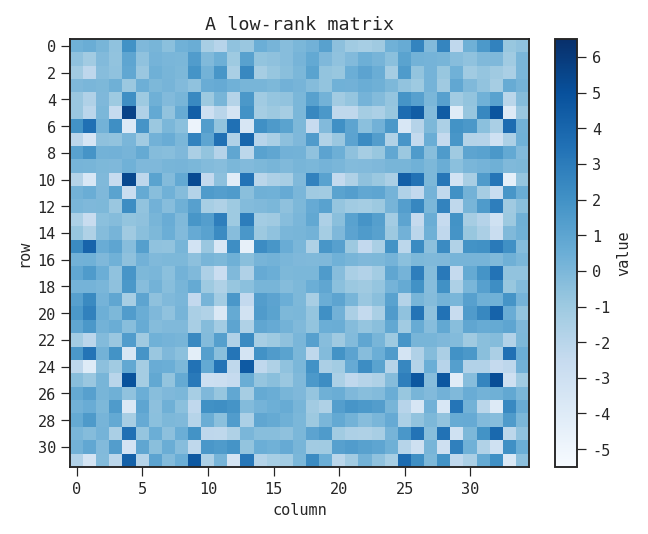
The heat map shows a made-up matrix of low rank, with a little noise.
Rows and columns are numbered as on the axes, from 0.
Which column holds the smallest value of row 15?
13
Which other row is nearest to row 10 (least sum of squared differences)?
31
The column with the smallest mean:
29
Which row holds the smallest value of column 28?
27
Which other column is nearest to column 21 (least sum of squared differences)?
10
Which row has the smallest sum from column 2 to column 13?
15
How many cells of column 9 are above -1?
20
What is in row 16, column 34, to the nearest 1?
0
